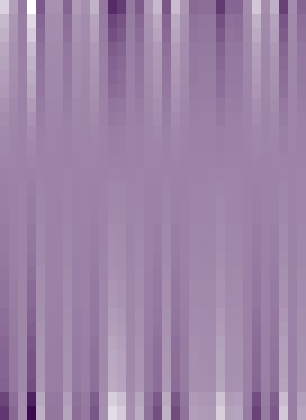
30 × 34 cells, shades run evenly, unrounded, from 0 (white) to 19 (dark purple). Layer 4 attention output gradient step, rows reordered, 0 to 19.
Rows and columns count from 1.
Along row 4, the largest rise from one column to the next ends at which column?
5
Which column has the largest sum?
4
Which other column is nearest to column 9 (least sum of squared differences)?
17
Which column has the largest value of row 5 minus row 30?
13
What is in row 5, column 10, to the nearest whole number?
9
